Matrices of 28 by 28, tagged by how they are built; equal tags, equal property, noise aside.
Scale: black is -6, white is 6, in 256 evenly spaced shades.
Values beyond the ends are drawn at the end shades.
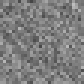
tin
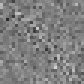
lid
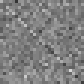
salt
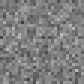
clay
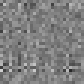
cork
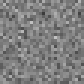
clay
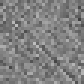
tin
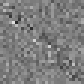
lid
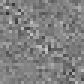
lid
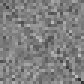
salt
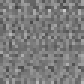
clay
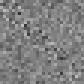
lid
